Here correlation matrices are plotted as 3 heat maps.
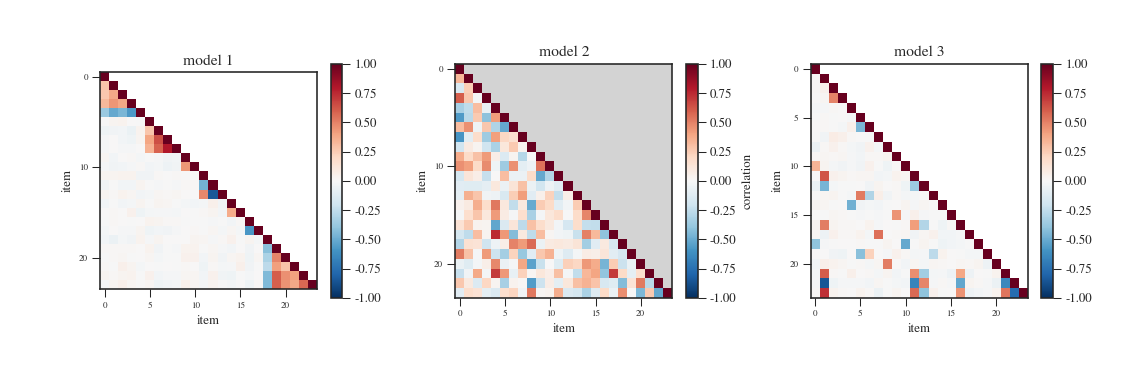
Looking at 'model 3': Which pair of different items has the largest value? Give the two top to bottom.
1, 23
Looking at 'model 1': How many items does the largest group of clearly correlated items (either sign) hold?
6
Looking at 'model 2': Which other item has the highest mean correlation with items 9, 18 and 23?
8
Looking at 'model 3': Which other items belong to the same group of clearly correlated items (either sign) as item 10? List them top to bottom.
0, 18
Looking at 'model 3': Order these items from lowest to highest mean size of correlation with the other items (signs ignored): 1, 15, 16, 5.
15, 5, 16, 1
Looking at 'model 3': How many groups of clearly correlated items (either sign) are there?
8
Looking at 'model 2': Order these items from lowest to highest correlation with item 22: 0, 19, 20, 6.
6, 19, 0, 20
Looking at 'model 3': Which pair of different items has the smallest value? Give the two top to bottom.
1, 22
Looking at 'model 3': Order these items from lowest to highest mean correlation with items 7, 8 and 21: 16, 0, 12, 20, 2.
12, 0, 2, 16, 20
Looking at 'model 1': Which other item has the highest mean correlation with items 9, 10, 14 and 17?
15
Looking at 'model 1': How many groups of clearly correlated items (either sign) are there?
7
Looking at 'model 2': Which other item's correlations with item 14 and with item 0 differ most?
4
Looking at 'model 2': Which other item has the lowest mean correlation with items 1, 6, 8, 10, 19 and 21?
5
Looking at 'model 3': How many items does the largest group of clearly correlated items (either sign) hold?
7
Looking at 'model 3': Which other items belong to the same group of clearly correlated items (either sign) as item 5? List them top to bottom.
6, 13, 19
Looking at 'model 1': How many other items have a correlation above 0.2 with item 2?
3
